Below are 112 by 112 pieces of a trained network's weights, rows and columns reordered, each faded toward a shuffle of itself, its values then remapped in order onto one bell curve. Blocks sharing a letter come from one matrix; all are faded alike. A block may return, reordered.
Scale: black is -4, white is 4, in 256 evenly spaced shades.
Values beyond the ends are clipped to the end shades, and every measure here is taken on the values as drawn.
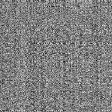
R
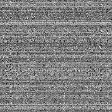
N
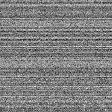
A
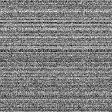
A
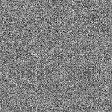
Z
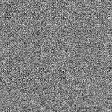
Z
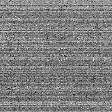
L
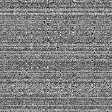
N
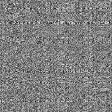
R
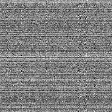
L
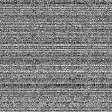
A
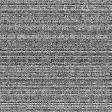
A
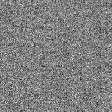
Z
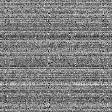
L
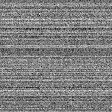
A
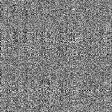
R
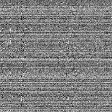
L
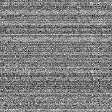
N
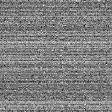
N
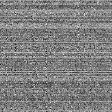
N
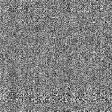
R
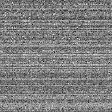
L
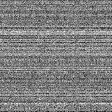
A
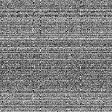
L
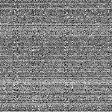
N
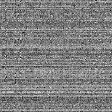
L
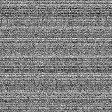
A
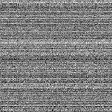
A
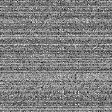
L
